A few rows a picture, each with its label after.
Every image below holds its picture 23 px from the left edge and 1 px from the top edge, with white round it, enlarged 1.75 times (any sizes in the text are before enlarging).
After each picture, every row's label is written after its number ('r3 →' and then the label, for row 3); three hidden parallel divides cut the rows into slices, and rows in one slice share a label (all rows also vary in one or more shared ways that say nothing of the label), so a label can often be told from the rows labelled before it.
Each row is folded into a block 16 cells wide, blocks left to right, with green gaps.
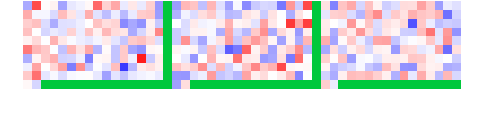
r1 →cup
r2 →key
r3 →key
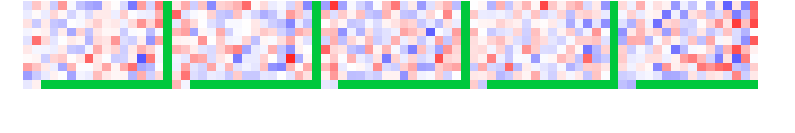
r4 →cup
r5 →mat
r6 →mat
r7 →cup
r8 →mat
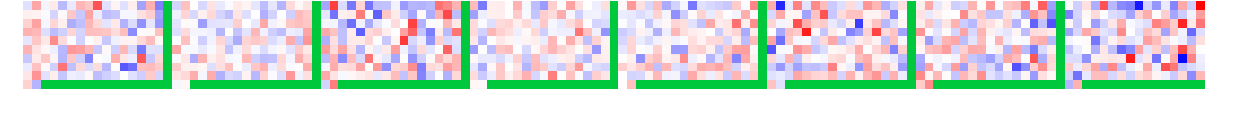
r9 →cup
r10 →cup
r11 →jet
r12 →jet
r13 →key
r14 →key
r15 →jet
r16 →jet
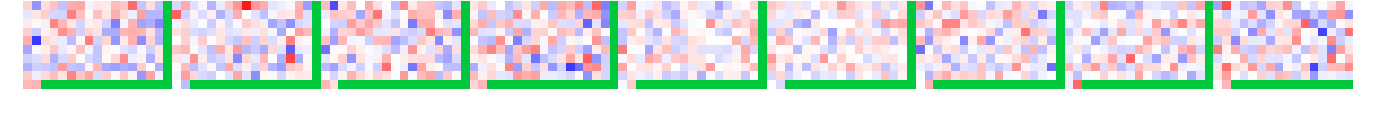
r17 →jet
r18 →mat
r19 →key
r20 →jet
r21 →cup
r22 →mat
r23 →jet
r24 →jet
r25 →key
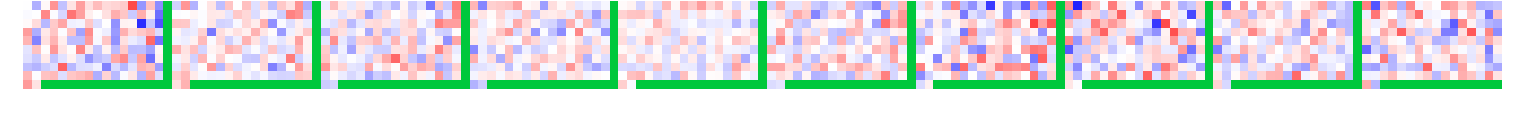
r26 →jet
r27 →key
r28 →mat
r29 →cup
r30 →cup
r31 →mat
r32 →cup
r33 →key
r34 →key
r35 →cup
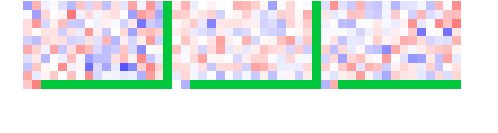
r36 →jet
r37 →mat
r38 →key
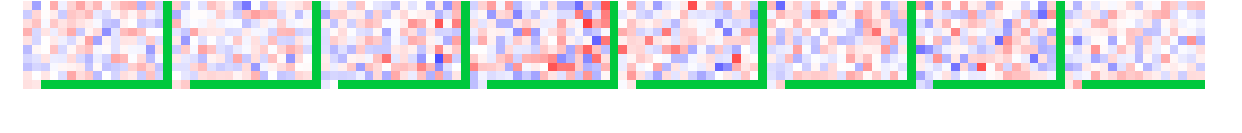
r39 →key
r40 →jet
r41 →cup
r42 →mat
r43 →cup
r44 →key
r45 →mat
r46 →jet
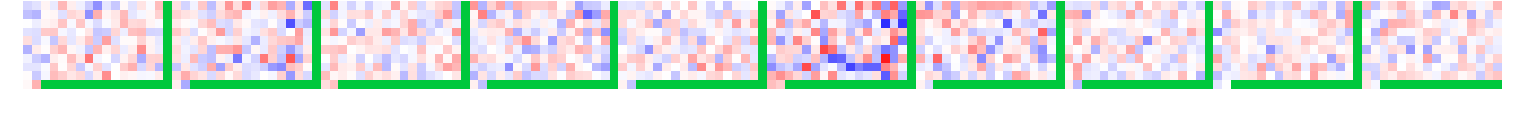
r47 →jet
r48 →cup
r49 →key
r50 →mat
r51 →mat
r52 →jet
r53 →mat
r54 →mat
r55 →cup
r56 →jet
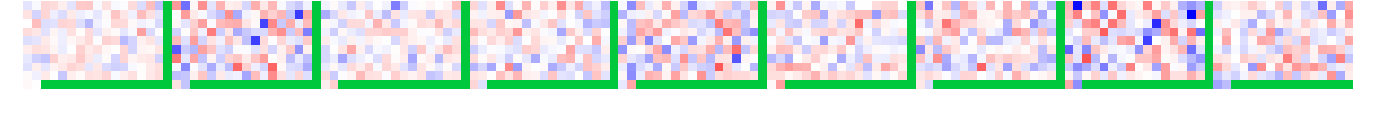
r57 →key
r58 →mat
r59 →jet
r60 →key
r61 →jet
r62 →jet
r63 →cup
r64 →mat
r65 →mat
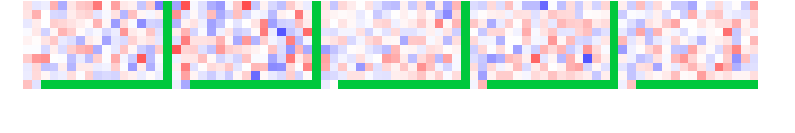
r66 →mat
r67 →mat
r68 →cup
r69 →jet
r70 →key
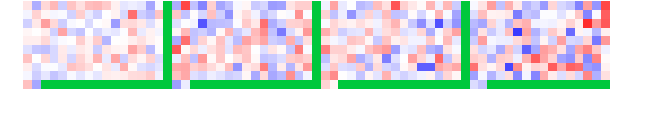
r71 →mat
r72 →cup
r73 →cup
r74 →mat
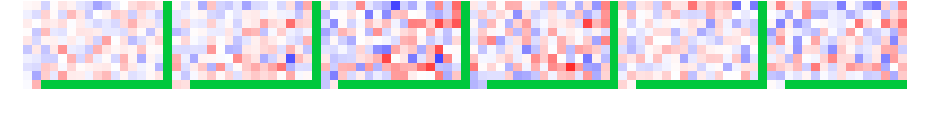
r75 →jet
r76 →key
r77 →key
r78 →mat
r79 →cup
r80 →cup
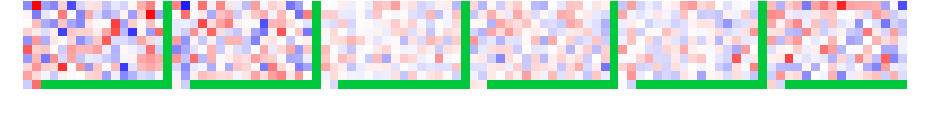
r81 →jet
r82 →cup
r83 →mat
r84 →jet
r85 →mat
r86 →mat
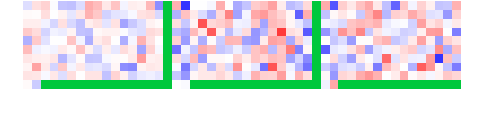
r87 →cup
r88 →key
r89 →jet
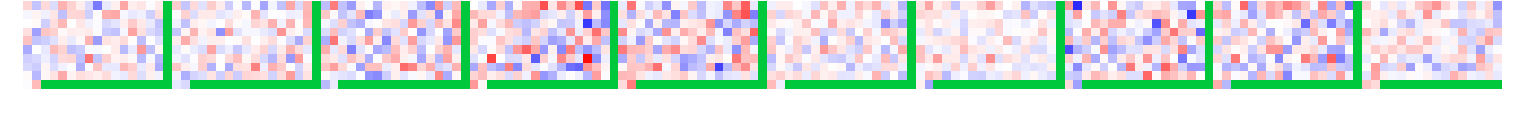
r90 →jet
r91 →cup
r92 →mat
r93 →cup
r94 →jet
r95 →key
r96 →mat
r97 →cup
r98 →mat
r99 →cup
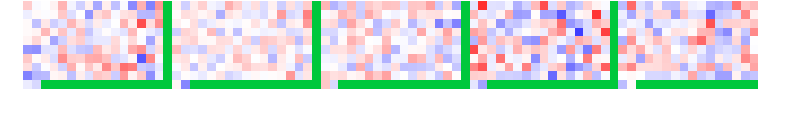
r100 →cup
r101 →mat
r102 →key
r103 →mat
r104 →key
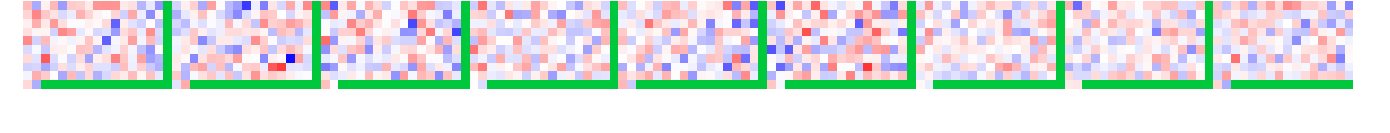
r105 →mat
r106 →jet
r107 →key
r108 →mat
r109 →key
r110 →cup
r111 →mat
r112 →key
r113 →mat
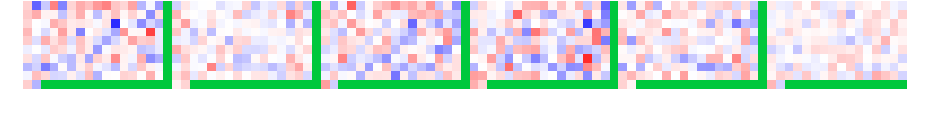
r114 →mat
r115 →key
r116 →cup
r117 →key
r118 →key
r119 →cup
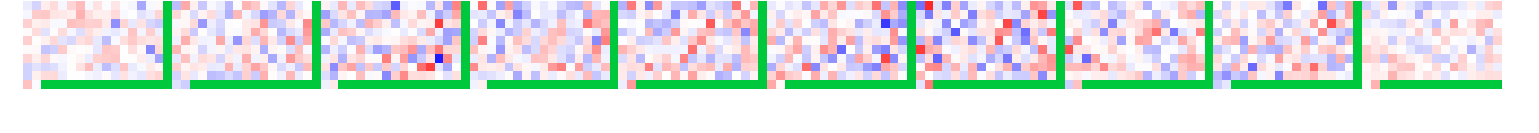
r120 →cup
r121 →mat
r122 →key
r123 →cup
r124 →jet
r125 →key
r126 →jet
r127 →key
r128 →cup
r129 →key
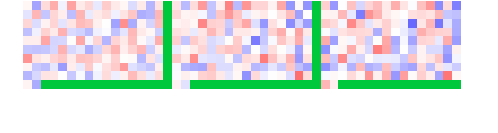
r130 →mat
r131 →cup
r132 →key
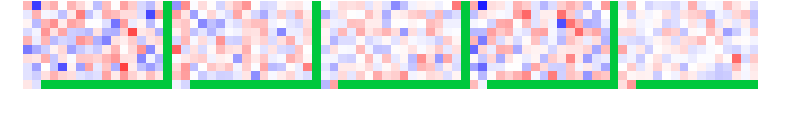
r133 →cup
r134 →mat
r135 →jet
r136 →jet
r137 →key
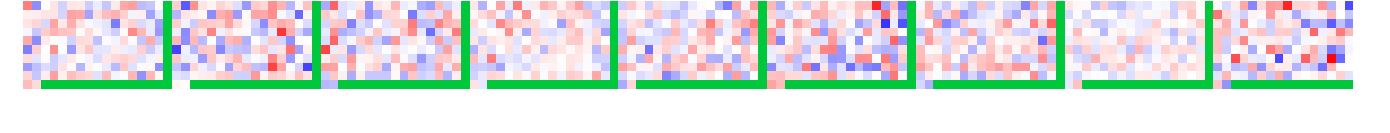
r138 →jet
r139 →jet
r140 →mat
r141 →cup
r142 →cup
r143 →jet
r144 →mat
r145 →key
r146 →mat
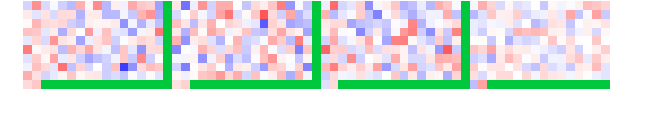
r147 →key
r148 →jet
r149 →cup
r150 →jet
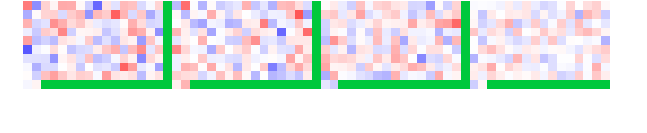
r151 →jet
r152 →key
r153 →mat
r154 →jet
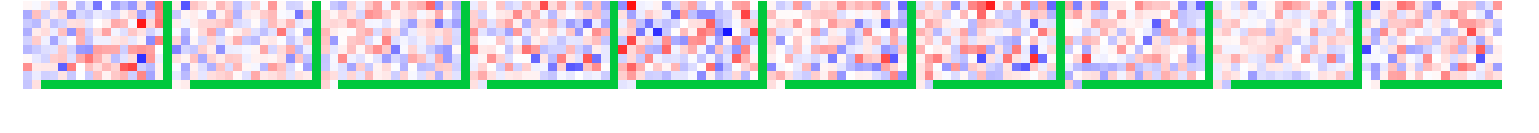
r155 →cup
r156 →key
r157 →key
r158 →cup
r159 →cup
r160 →cup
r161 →mat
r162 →mat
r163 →mat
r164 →jet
